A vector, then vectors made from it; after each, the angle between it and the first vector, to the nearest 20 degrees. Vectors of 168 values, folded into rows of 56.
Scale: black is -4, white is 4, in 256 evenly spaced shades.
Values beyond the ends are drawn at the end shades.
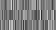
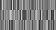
140 degrees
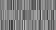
160 degrees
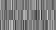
20 degrees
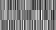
140 degrees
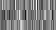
100 degrees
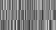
80 degrees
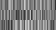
100 degrees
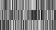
40 degrees
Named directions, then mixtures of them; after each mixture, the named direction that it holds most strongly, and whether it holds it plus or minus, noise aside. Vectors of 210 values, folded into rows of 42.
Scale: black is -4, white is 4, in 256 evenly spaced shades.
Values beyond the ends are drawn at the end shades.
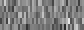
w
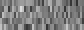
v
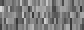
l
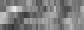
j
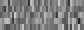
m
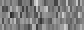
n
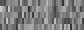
l, plus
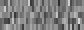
m, minus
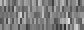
w, plus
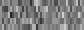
n, plus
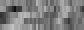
j, minus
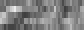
j, plus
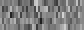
n, plus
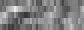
j, plus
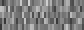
l, plus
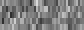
n, plus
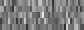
w, plus
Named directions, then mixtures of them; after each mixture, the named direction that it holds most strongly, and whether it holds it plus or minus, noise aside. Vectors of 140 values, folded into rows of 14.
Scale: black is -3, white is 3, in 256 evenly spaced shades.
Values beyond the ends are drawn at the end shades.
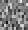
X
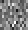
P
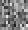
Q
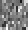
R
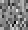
P, minus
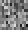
Q, minus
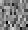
P, minus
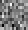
X, plus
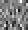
X, plus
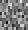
X, plus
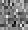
Q, plus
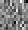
P, minus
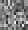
Q, minus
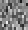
X, minus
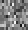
Q, minus
